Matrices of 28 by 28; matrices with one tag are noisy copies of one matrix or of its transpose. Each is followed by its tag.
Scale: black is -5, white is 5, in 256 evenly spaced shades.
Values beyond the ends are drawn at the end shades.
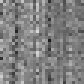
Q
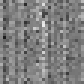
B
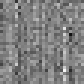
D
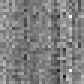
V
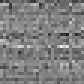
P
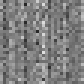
B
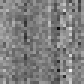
V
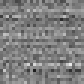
D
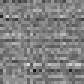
D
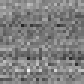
V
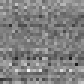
V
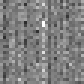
B
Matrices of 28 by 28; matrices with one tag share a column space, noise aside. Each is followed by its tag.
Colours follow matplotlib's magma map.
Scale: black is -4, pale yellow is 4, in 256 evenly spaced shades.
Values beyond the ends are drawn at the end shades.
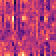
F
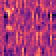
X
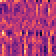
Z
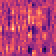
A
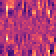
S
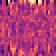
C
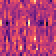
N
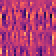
X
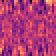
C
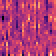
F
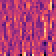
F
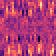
S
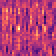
A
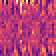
C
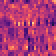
N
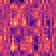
N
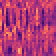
A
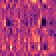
N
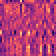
Z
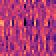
N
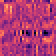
Z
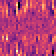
S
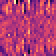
C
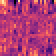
C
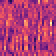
N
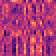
Z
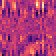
S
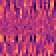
S
